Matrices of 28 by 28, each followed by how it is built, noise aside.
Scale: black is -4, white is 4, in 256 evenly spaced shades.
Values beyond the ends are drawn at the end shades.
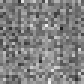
blocks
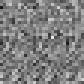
repeating columns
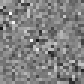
block diagonal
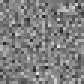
noise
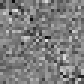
banded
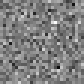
noise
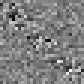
banded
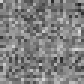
blocks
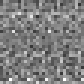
repeating columns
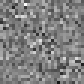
block diagonal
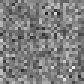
blocks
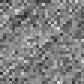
Hankel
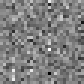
uneven columns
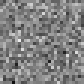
noise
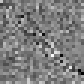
banded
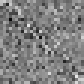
banded
